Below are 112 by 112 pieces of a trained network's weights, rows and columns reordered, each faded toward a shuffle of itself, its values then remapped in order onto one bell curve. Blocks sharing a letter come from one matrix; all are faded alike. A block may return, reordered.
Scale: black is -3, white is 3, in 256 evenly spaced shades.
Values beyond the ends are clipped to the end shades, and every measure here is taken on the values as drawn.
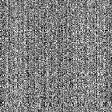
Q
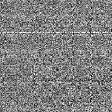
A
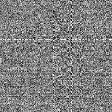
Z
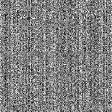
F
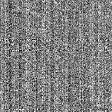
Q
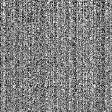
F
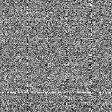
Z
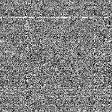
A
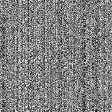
Q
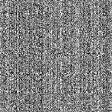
Q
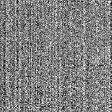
Q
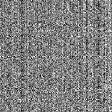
Q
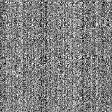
Q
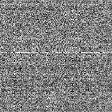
Z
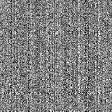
Q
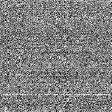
A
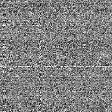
A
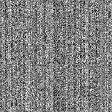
F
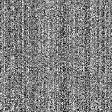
F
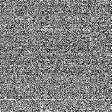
A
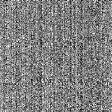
Q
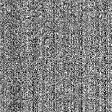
Q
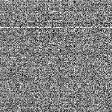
A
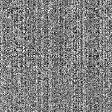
F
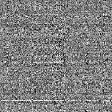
Z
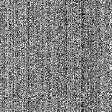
Q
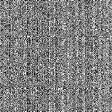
Q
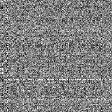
Z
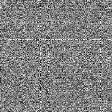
Z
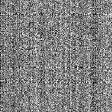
Q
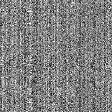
F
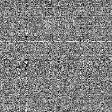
A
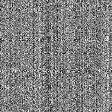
Q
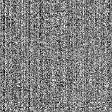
Q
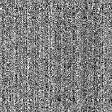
Q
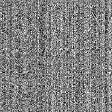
F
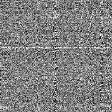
A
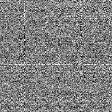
A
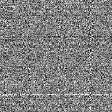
A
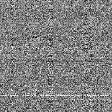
Z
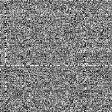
Z
